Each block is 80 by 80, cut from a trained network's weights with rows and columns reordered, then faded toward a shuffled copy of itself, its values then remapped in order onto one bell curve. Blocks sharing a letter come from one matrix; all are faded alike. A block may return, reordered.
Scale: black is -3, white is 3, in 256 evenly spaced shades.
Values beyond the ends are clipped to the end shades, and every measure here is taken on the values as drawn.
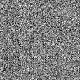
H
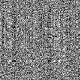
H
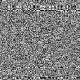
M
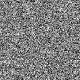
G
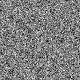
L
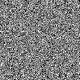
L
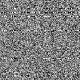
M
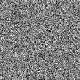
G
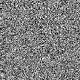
G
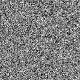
L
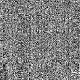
H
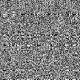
M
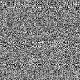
M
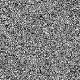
G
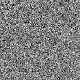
L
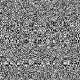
M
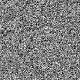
G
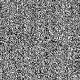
H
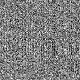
H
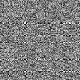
M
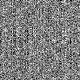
H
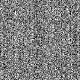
H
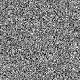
L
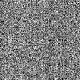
H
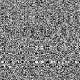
M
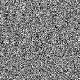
G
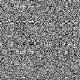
M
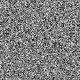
G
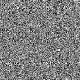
G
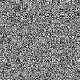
M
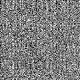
H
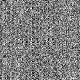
H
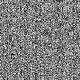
H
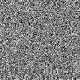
G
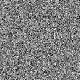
G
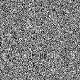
G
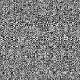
M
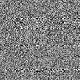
M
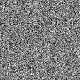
L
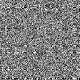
M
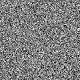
L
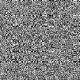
M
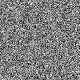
L
